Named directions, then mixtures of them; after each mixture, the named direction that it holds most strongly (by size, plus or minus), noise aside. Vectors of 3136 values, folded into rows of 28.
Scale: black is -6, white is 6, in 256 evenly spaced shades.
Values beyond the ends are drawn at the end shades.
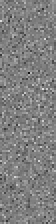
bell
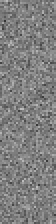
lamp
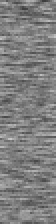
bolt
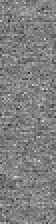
bell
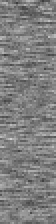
bolt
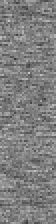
bolt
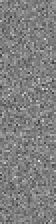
bell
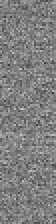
lamp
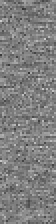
bell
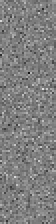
bell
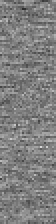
bolt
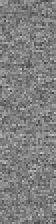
lamp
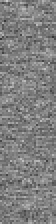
lamp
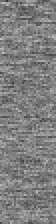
bolt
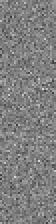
bell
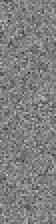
lamp
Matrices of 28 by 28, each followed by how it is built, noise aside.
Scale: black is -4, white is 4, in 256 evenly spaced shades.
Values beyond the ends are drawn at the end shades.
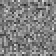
repeating columns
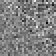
upper triangular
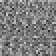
repeating columns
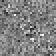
banded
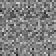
repeating columns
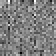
low rank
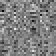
low rank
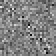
banded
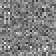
low rank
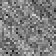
Toeplitz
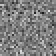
repeating columns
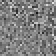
upper triangular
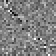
banded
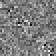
banded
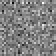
low rank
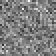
Toeplitz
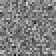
repeating columns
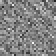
Toeplitz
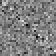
banded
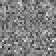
repeating columns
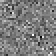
banded
